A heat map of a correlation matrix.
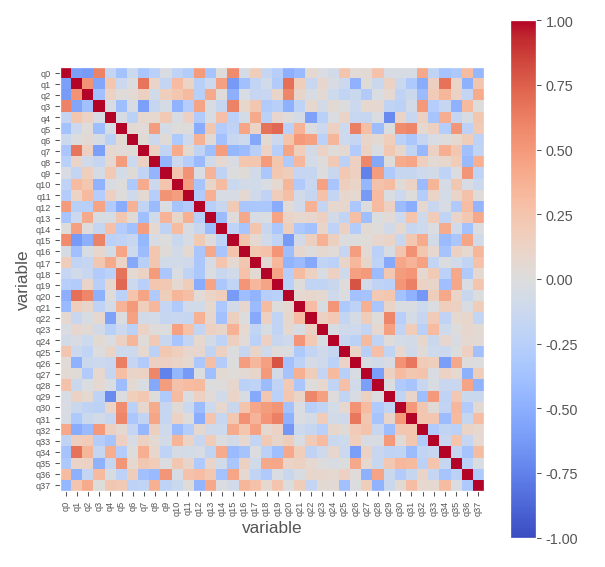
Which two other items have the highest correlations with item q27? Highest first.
q8, q18
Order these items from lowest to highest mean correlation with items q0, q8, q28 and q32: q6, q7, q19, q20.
q20, q7, q6, q19
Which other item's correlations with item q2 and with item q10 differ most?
q37
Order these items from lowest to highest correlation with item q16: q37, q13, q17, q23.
q23, q17, q37, q13
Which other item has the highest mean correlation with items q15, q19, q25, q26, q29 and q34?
q31
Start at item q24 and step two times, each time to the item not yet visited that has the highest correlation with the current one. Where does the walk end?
q6
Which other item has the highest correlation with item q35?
q5
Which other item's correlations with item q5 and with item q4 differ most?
q18
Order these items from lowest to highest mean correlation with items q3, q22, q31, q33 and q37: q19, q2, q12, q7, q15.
q7, q12, q2, q19, q15
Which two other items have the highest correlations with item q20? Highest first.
q1, q2
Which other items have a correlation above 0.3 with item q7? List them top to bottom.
q1, q10, q14, q20, q34
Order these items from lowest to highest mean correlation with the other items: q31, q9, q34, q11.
q34, q9, q11, q31
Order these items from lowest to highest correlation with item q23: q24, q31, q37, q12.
q12, q24, q37, q31
